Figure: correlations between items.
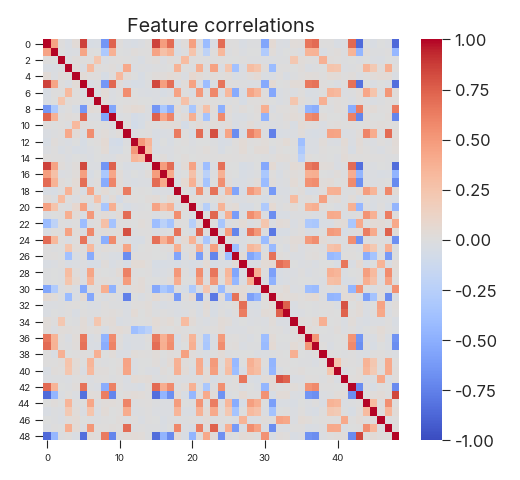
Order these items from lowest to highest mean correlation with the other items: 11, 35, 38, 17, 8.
8, 35, 38, 17, 11
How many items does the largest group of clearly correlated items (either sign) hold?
17
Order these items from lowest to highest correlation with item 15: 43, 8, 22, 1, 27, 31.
43, 8, 22, 27, 31, 1
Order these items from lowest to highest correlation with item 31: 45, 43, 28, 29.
28, 29, 45, 43
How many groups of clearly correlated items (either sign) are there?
6
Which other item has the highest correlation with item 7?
38
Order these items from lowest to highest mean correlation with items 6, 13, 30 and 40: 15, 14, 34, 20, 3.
15, 20, 34, 14, 3
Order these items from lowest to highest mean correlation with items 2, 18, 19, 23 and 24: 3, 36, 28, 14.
14, 36, 3, 28
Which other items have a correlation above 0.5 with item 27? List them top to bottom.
32, 33, 41
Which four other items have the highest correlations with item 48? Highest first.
43, 8, 30, 22
